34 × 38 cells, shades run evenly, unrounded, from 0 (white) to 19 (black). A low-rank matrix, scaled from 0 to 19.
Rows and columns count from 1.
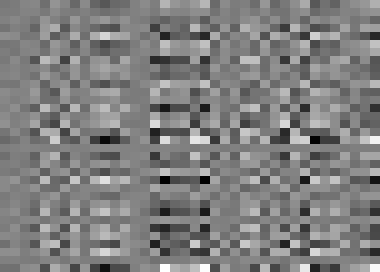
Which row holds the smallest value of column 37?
18
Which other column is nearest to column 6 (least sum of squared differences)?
30
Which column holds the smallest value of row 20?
20
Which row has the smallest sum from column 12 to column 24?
34
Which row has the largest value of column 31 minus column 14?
23
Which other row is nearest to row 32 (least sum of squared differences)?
5
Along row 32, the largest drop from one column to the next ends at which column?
32
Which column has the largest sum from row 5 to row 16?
38
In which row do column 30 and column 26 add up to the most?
16
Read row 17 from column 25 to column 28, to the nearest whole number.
4 6 10 10
